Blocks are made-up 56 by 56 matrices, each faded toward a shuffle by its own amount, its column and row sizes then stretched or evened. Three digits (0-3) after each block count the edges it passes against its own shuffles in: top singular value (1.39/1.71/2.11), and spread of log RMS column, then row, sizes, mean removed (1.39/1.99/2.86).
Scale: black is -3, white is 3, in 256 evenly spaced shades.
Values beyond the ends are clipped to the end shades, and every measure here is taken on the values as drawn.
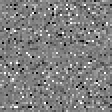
0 0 2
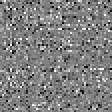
2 0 2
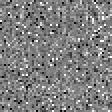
0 0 0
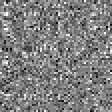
2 1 1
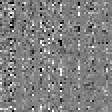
0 3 2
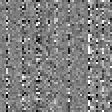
3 3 1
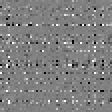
2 2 3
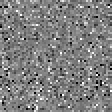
1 1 1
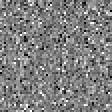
2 1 0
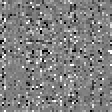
1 3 1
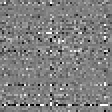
2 1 3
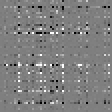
3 3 3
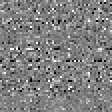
1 1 2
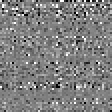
2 1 3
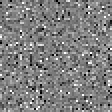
1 1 0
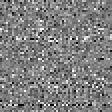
2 1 2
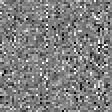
2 2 0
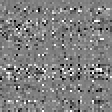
2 2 3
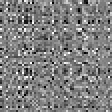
3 2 2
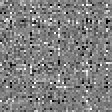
1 2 2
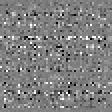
1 2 3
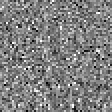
1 0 1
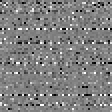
3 0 3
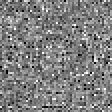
2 0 1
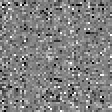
1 2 1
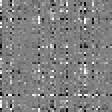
3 3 3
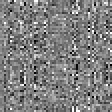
2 3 0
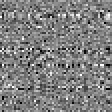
3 1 2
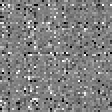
1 2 2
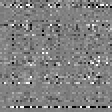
2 1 3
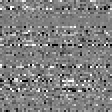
2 0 3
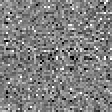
2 1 1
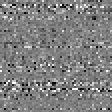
1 0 3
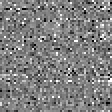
2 1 2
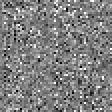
0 2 0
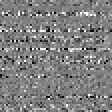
2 0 3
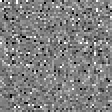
0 0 1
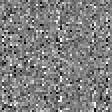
1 2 0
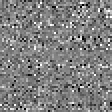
0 1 2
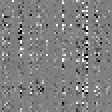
2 3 2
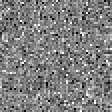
1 0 0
